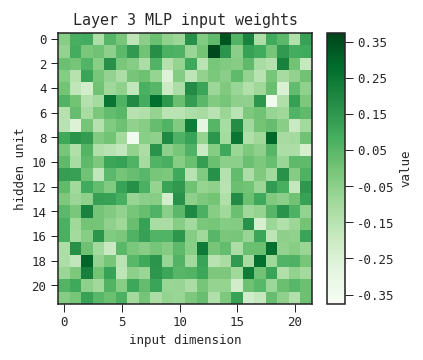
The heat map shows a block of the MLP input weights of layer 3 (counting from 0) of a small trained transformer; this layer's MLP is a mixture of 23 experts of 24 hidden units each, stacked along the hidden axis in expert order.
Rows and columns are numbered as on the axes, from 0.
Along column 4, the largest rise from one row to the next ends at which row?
5
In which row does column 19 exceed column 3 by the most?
11
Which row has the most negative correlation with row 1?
21
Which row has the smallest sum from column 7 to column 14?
6
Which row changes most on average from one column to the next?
18
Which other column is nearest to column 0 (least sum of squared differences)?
7
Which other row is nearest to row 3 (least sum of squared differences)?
15
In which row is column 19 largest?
2
